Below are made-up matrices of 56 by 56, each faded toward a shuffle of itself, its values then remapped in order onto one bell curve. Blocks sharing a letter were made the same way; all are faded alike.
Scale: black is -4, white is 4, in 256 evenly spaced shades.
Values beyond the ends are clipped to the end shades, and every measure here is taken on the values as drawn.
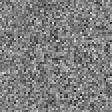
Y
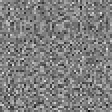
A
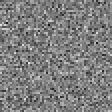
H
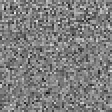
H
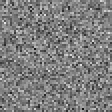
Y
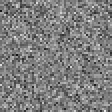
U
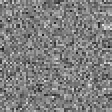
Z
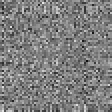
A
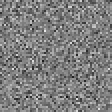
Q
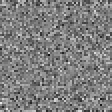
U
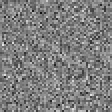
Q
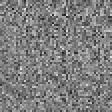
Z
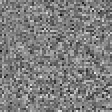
Q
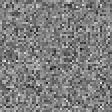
Z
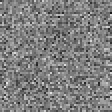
Q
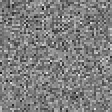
Q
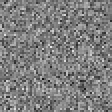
Q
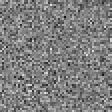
Q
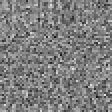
Q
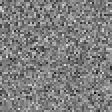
U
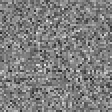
H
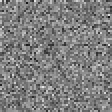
U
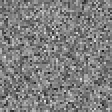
Y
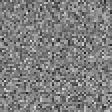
Z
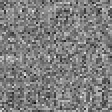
Z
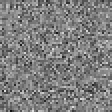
U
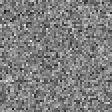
H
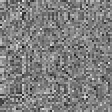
A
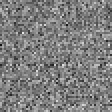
U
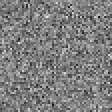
H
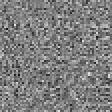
Z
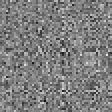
A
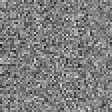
Q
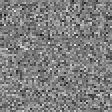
U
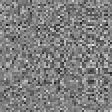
A
